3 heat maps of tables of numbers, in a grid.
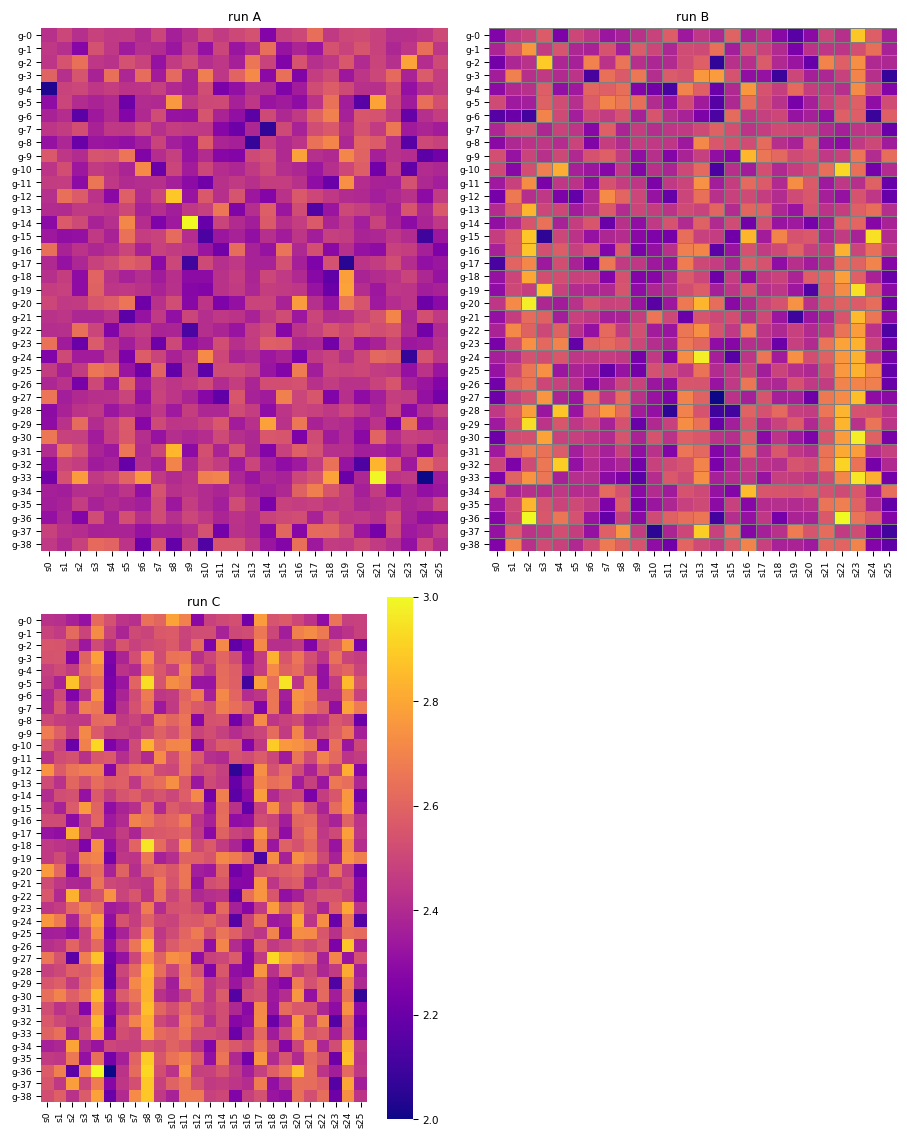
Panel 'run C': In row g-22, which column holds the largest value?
s2
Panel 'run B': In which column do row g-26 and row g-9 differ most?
s25
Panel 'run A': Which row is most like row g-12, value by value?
g-31
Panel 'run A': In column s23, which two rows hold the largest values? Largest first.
g-2, g-29
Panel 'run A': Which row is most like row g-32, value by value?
g-5
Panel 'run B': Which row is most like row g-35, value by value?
g-18
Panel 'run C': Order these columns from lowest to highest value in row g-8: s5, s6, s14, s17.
s6, s14, s5, s17
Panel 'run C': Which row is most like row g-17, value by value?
g-34
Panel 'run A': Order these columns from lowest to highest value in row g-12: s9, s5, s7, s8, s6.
s9, s6, s7, s5, s8
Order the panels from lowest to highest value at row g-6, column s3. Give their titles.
run A, run C, run B
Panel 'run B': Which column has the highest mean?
s23
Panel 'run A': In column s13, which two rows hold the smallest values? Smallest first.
g-8, g-6
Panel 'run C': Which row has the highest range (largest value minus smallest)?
g-36
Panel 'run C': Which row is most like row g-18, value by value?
g-31
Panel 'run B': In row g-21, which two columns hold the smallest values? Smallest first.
s19, s12
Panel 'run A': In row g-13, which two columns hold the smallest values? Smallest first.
s17, s12
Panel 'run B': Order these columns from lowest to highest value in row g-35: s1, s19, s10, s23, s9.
s9, s10, s19, s1, s23
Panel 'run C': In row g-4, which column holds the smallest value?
s5
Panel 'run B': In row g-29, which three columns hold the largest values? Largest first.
s2, s22, s12
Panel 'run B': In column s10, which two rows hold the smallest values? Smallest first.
g-37, g-20
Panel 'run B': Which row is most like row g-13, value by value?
g-1
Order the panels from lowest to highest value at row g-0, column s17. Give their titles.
run B, run A, run C
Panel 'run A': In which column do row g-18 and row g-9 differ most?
s16
